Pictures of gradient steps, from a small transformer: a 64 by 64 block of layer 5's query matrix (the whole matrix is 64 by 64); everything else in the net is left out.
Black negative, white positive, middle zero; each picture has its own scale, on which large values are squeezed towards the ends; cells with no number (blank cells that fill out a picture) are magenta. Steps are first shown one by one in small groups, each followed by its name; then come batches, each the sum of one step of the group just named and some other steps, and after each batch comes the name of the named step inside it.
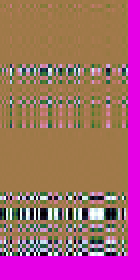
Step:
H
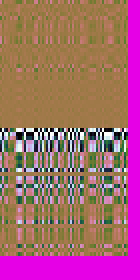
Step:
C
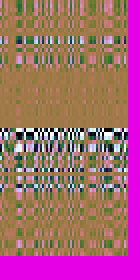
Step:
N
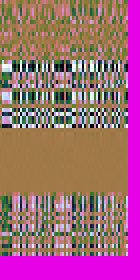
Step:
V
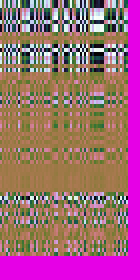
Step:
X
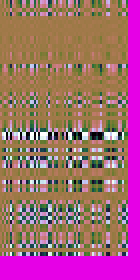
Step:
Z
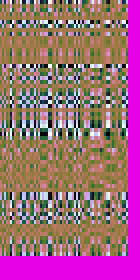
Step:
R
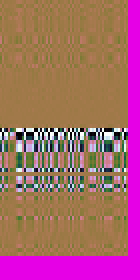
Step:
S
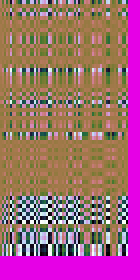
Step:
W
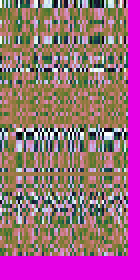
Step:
C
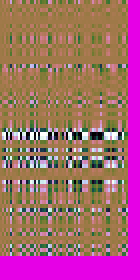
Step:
Z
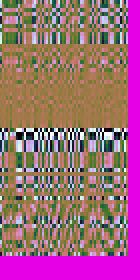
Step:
C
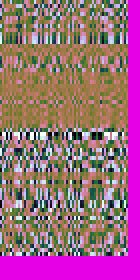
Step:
Z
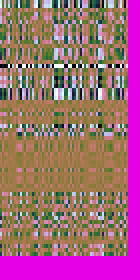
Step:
N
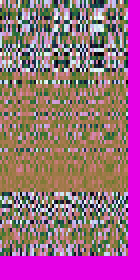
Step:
X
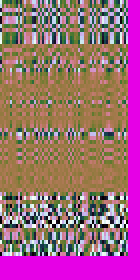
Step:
W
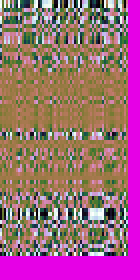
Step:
H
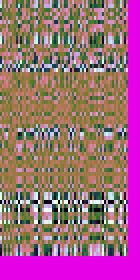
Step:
N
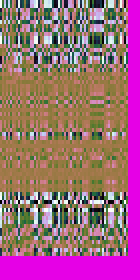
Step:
X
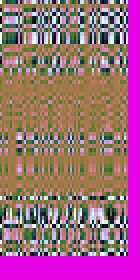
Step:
H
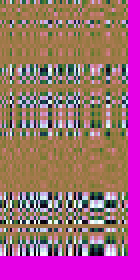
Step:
R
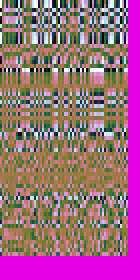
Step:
N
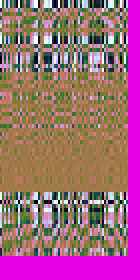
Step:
V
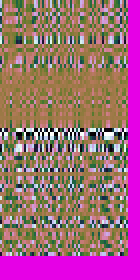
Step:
N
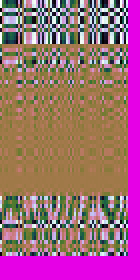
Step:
H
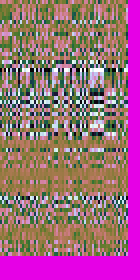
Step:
Z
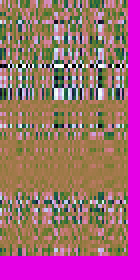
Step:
X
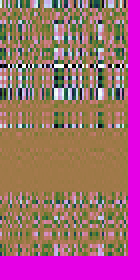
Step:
X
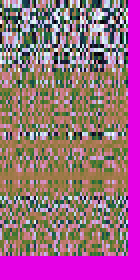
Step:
X
